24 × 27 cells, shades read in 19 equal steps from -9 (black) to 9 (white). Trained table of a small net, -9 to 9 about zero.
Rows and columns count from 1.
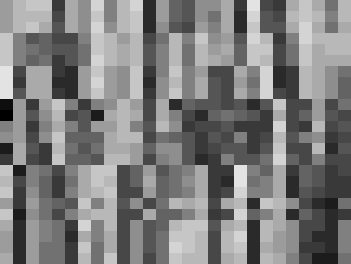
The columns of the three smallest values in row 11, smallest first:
1, 8, 16
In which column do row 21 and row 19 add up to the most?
7
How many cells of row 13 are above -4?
19
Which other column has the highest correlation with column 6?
2
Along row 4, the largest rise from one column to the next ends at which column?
20
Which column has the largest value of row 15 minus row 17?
5
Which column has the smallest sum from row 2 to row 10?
12
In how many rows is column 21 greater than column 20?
14
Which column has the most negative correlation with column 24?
22
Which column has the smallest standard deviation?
9
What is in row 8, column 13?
1
